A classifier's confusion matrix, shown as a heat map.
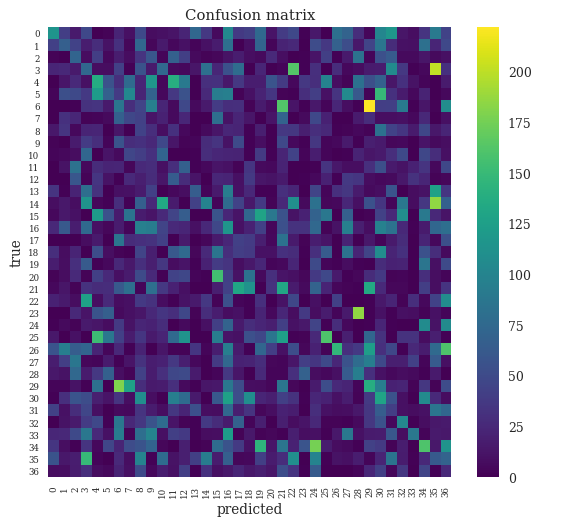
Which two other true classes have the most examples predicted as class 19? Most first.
34, 15
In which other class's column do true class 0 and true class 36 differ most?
31
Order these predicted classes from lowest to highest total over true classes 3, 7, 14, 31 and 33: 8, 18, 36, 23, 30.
23, 18, 30, 36, 8
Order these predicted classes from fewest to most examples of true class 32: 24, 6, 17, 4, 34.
34, 24, 4, 17, 6
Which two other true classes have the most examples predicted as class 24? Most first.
34, 35
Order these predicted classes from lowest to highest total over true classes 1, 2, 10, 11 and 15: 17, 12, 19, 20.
17, 20, 12, 19
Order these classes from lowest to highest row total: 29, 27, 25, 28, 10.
10, 28, 27, 29, 25
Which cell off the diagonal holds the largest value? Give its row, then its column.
6, 29
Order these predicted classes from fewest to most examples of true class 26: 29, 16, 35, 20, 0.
20, 0, 35, 16, 29
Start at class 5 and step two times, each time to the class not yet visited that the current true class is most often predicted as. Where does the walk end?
16
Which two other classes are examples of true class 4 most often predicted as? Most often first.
11, 9
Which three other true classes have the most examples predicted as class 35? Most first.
3, 14, 13
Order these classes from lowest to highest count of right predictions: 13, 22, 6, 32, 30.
22, 13, 6, 32, 30
